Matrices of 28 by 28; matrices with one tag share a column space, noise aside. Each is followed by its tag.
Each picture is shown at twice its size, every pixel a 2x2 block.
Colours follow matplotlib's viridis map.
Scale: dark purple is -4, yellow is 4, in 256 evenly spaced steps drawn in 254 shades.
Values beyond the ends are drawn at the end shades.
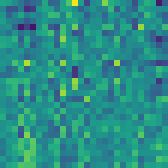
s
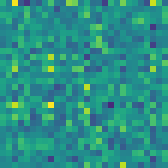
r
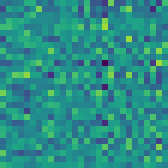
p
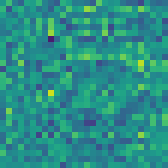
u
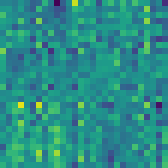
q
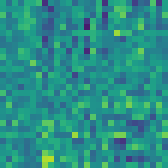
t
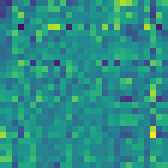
s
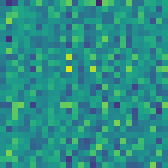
r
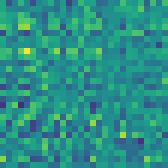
t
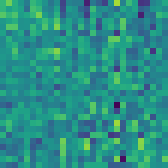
t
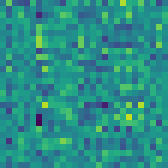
r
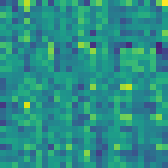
q
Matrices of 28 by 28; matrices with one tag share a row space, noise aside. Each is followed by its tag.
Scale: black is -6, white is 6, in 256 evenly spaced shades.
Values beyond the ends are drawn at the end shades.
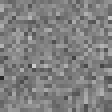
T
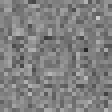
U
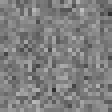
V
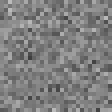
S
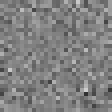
T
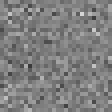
S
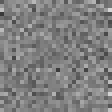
T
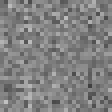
S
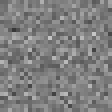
S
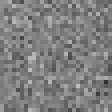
U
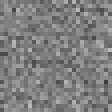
T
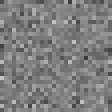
T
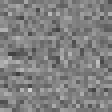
S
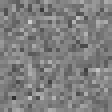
U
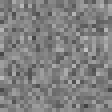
T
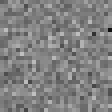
S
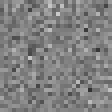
U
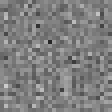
V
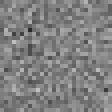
U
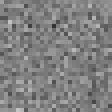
S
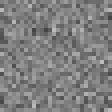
T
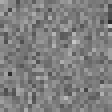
V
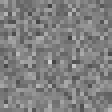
V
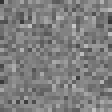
T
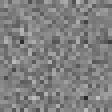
U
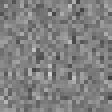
V
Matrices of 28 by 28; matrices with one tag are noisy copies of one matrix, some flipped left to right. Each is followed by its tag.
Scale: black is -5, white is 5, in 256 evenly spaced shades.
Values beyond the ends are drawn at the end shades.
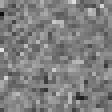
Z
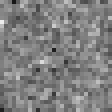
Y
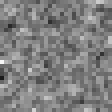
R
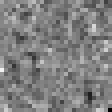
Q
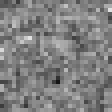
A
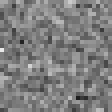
Z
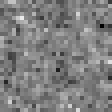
R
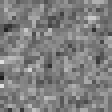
R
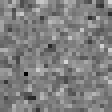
Z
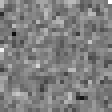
Z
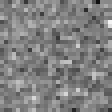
Y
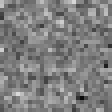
Z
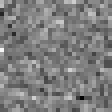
Z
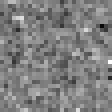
R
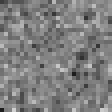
Q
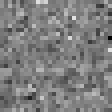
Z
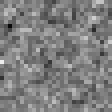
R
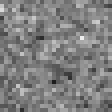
A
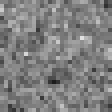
A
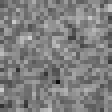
A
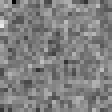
Y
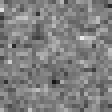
A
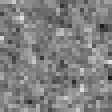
R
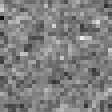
A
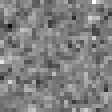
R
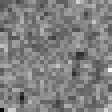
Q
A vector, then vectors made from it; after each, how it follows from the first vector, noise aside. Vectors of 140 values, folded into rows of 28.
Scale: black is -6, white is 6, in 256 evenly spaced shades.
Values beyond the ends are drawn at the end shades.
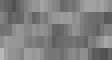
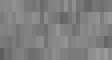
negated, shrunk.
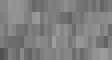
negated, shrunk.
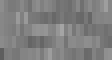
wrapped around, negated, shrunk.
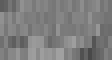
wrapped around, negated, partly zeroed.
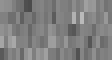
wrapped around, partly zeroed.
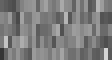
sign-scrambled.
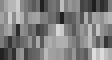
negated, scaled up.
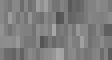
wrapped around, negated, partly zeroed.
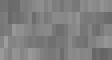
shrunk.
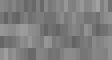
wrapped around, negated, shrunk.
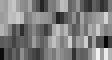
negated, scaled up.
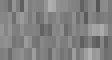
wrapped around, partly zeroed.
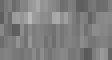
wrapped around, partly zeroed.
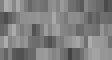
reversed, negated.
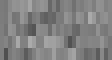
wrapped around, negated, partly zeroed.
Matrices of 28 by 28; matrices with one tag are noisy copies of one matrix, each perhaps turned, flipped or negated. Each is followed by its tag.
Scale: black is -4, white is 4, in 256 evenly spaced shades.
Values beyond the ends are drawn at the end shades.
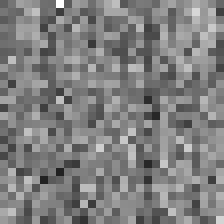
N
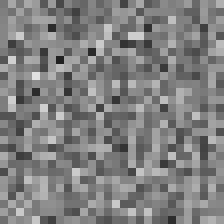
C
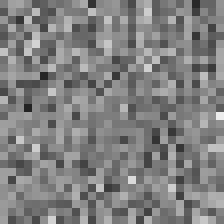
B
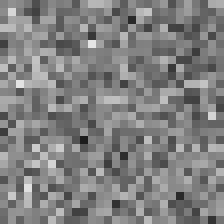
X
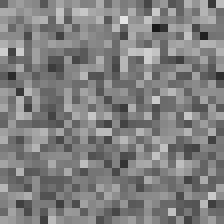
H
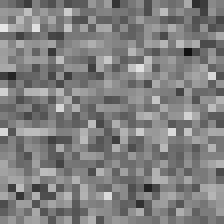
B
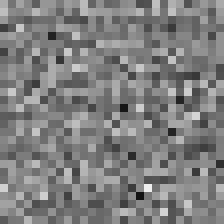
C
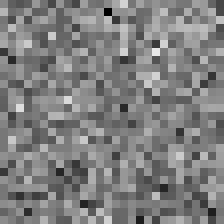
X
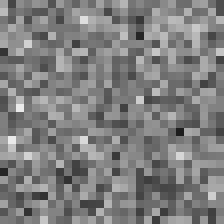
X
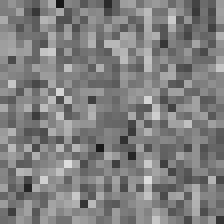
N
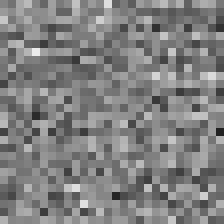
B
